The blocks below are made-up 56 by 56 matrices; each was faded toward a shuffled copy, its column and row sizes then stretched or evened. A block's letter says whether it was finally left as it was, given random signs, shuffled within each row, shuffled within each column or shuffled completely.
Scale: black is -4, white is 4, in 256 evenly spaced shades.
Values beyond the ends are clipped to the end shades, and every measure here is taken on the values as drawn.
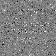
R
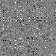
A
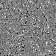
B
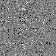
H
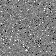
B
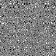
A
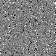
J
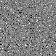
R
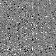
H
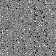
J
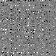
A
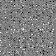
A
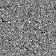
R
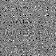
A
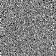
J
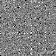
H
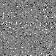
H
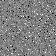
B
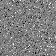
B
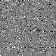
R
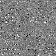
R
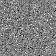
B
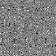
A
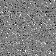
R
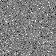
B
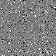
H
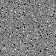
B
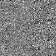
H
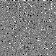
H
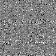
H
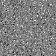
J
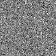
J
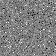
B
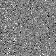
J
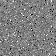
B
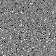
R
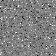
R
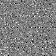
R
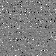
R
